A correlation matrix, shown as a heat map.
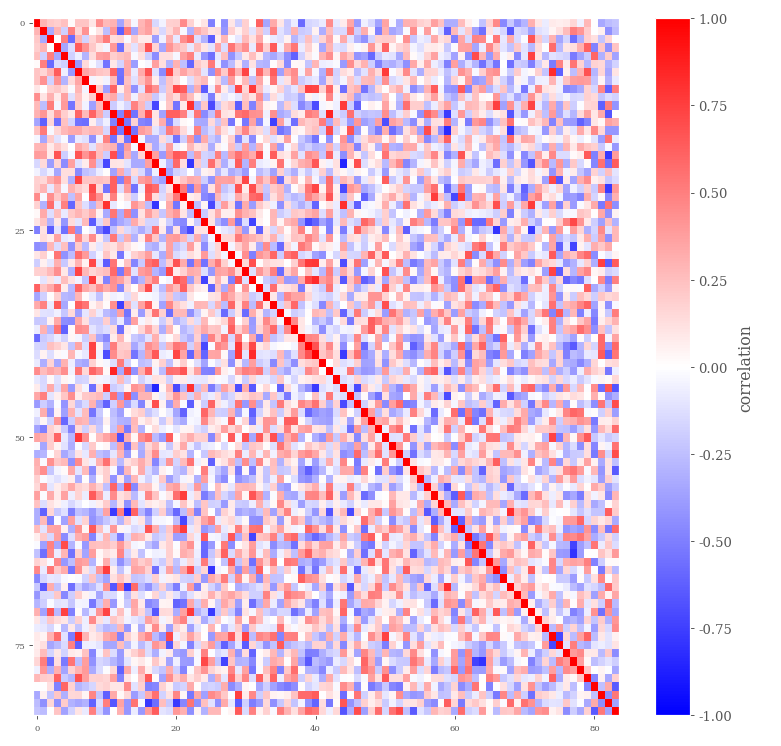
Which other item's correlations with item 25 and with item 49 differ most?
5
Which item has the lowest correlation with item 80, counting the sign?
83
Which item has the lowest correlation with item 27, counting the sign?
77
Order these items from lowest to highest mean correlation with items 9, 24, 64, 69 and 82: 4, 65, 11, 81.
11, 81, 4, 65
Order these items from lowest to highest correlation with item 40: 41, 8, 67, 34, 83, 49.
34, 49, 41, 67, 83, 8
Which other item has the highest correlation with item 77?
24
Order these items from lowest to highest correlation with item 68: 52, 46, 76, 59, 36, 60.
60, 76, 46, 52, 36, 59
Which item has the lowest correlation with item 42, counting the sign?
59
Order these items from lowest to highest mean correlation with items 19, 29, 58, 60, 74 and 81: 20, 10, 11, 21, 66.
10, 66, 21, 20, 11
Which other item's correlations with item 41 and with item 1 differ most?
12
